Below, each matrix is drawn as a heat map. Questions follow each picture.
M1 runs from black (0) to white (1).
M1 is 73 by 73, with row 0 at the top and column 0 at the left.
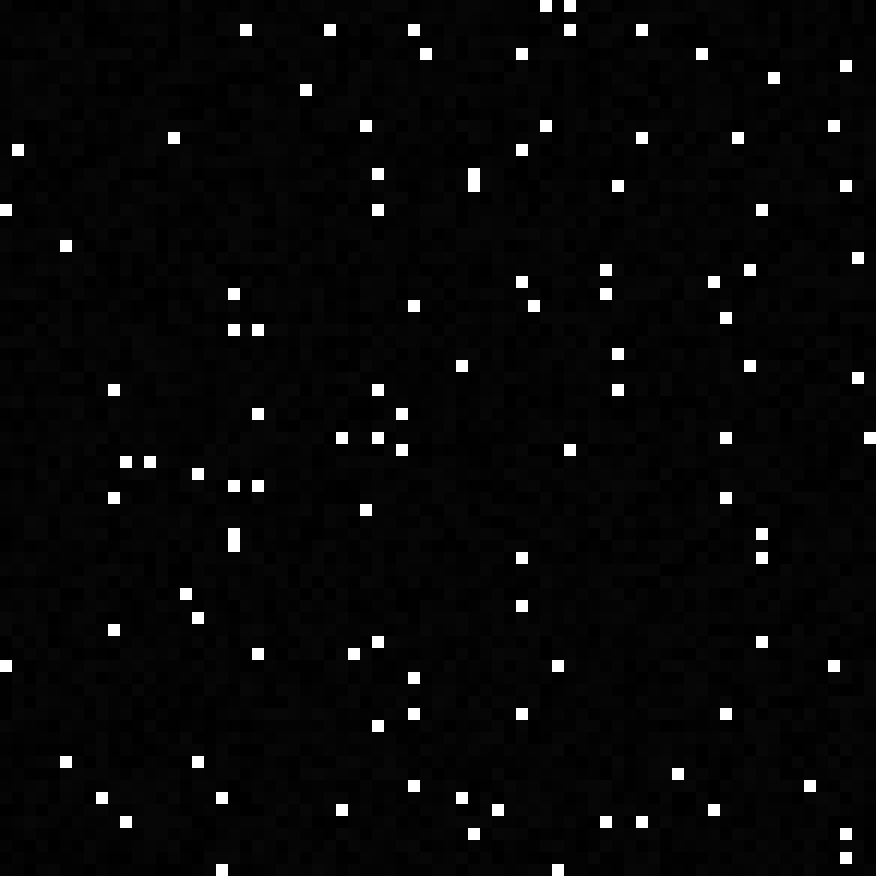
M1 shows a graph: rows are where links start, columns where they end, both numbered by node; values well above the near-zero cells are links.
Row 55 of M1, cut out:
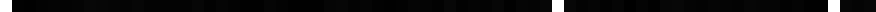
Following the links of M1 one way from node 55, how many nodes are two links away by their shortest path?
6
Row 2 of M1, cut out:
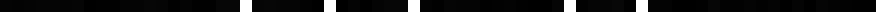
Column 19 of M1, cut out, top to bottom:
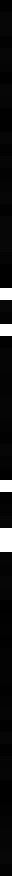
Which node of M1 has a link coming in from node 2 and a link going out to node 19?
node 27
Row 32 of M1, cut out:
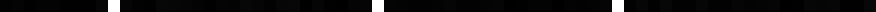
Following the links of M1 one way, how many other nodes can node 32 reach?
6
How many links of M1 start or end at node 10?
5
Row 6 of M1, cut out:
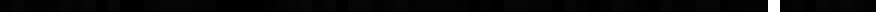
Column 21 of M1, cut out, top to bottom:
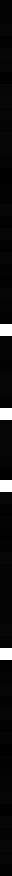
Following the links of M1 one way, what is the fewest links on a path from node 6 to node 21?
4
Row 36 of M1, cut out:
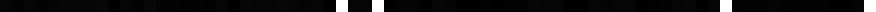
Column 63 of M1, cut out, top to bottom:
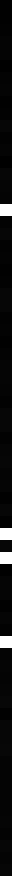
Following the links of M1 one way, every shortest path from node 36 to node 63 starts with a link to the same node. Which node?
node 72
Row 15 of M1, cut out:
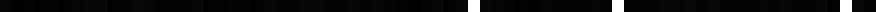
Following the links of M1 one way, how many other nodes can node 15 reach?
4
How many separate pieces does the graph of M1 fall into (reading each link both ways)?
5
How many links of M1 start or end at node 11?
3
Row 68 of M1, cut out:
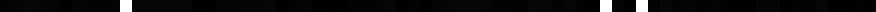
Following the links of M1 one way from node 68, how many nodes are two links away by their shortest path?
6
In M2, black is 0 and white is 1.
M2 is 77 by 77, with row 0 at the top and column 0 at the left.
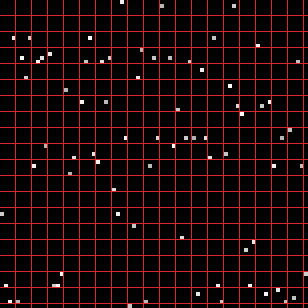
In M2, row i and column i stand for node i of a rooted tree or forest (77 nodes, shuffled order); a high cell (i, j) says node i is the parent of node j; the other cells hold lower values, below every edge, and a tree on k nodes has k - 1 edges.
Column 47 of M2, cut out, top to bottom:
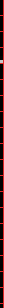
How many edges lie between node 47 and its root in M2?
3
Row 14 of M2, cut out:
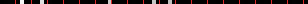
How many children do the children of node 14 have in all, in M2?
3
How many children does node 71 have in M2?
5
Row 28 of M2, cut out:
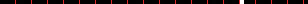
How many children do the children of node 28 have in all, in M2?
1
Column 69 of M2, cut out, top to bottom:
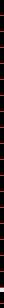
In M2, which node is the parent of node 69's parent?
32
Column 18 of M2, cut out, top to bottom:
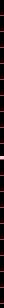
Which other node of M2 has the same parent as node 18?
52
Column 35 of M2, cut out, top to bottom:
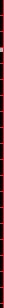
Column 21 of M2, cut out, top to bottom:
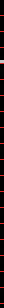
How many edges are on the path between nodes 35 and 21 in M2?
8
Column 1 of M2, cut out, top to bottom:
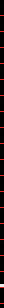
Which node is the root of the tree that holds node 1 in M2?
41
